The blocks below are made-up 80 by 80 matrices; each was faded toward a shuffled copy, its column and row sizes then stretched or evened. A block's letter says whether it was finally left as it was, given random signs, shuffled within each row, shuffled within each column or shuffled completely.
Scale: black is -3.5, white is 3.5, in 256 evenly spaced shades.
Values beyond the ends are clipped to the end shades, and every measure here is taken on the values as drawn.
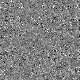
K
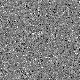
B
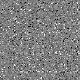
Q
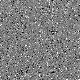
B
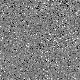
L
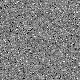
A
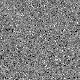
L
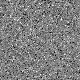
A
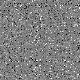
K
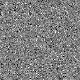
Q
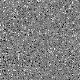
K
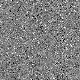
B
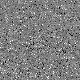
L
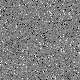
A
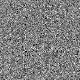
K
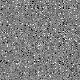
Q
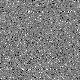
L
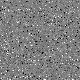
L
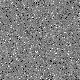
A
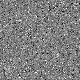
A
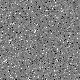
A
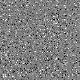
Q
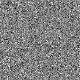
K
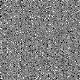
Q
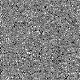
Q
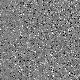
B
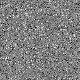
L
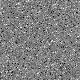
A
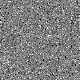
B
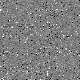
Q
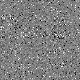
Q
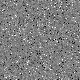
A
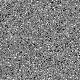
A
